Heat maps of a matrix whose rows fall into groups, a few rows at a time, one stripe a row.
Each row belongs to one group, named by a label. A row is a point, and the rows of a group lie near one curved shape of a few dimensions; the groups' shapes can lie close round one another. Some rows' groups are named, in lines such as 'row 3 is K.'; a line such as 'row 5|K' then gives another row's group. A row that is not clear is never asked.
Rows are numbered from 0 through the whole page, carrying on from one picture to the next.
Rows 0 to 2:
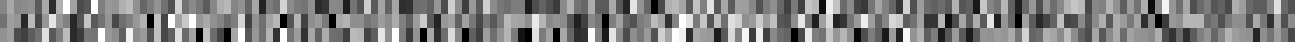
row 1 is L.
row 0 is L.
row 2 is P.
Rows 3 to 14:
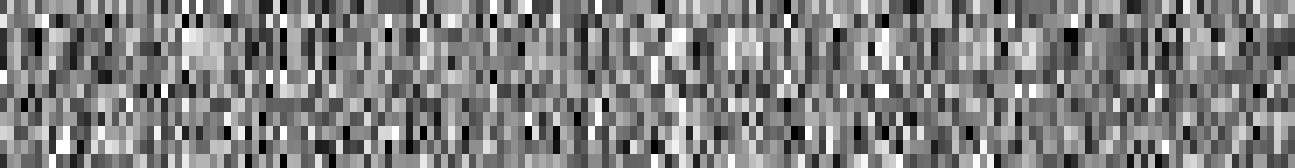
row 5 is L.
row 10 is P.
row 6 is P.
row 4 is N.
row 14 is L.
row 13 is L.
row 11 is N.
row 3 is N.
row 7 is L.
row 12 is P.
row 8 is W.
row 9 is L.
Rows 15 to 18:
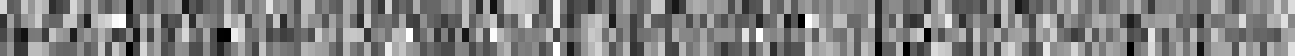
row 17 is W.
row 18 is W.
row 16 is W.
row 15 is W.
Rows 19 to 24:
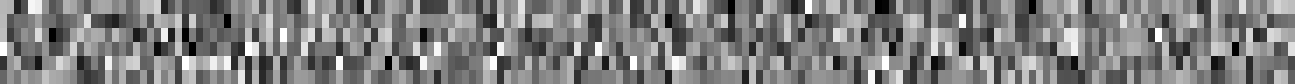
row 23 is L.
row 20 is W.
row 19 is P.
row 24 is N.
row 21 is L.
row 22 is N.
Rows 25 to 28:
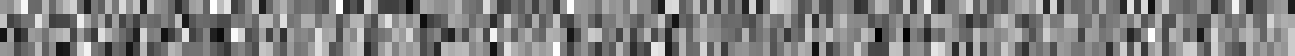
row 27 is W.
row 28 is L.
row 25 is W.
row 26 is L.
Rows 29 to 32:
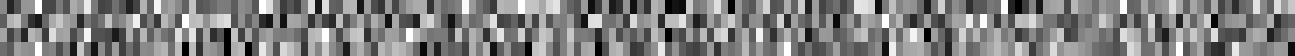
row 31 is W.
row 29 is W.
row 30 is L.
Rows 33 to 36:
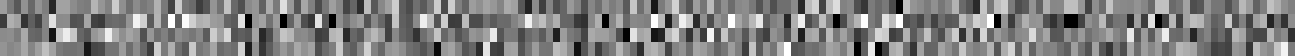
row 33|L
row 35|L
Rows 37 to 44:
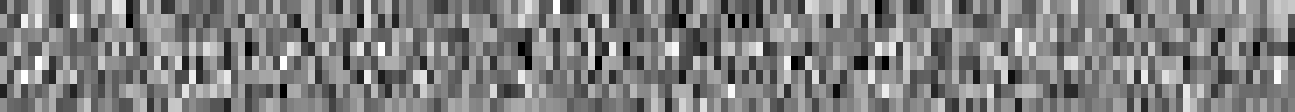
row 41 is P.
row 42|W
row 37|W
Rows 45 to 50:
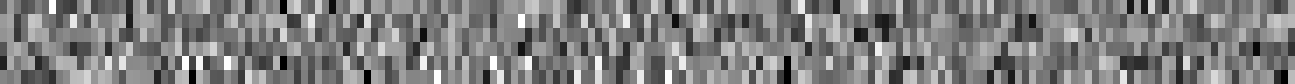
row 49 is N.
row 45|L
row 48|P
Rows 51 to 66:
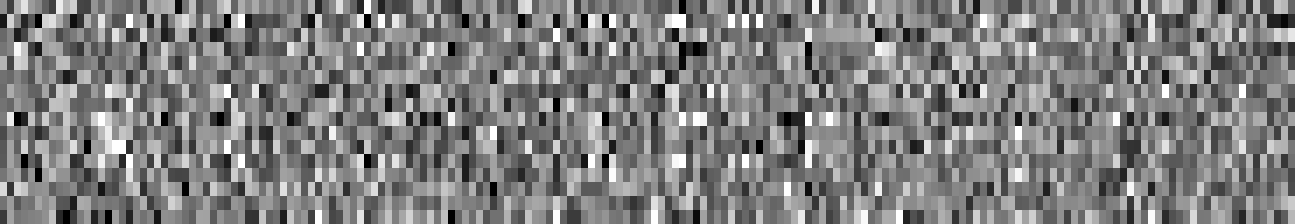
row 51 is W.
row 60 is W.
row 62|P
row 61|W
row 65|L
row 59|P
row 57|L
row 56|L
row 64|W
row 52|P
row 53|W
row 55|W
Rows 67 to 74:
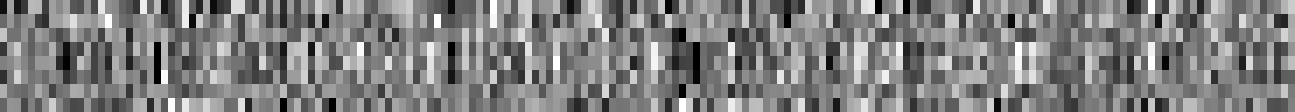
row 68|N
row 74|L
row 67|W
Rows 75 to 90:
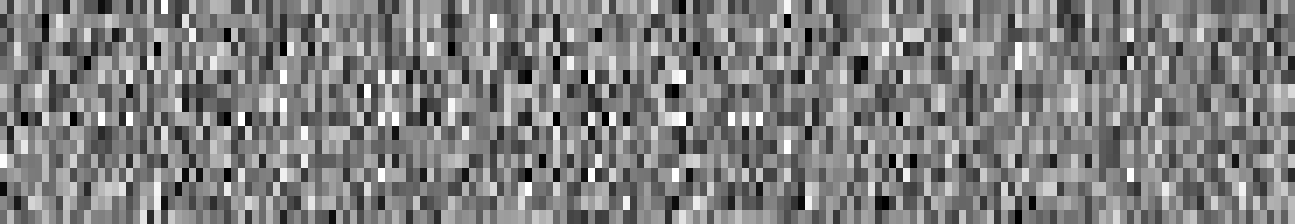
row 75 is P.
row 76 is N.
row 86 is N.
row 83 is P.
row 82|L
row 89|P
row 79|W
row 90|L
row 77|W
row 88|W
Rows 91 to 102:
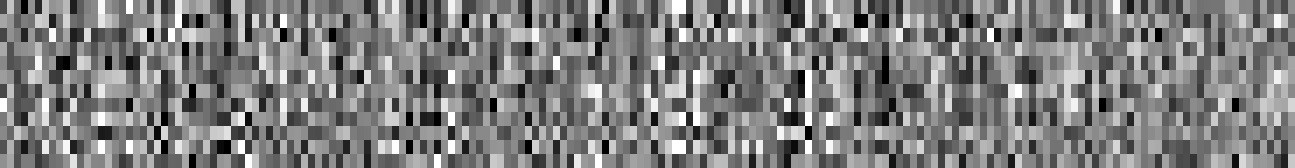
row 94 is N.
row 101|P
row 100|P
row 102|N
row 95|L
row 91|P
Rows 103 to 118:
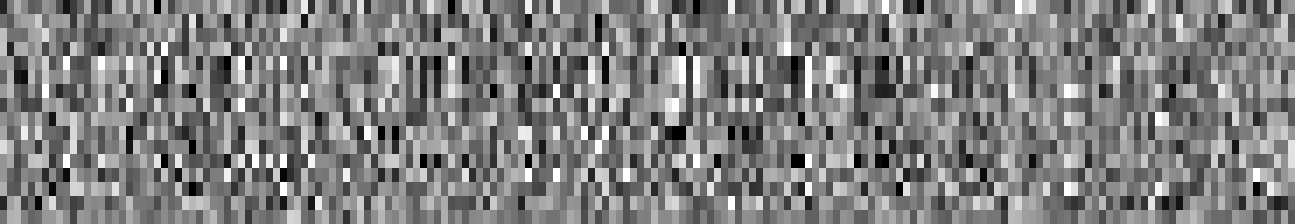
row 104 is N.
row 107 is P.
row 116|L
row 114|P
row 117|P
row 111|L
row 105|N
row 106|P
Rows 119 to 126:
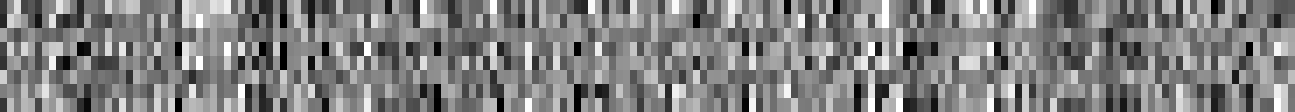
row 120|P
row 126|N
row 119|L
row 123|P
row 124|N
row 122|N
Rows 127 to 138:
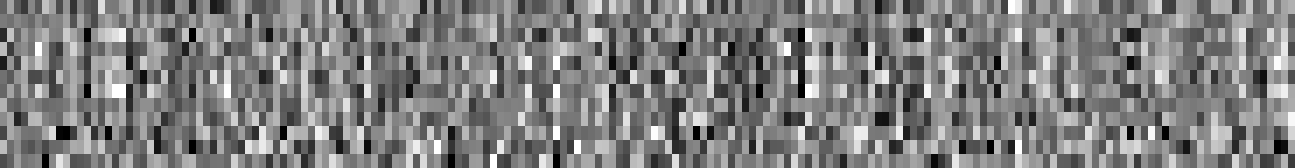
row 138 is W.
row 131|W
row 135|P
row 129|W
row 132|L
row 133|W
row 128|N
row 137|N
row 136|L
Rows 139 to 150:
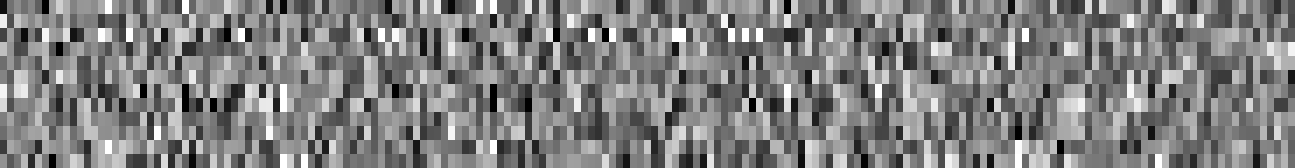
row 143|N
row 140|W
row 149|W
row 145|W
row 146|N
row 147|L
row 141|P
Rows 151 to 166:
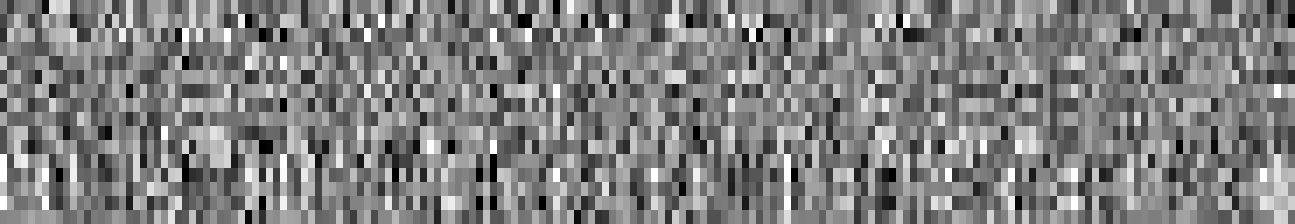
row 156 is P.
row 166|N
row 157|W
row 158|L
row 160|P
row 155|N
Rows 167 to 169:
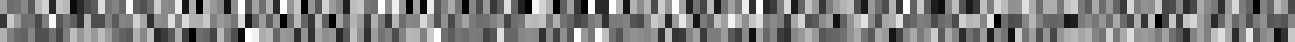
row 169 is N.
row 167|P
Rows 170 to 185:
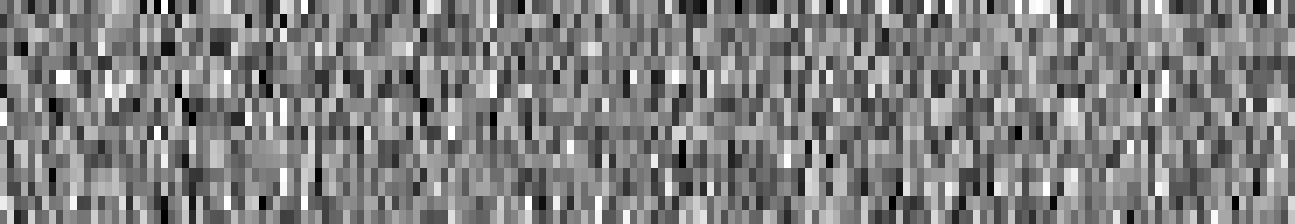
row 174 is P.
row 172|P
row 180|W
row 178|N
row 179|L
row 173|W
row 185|P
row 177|L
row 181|P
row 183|L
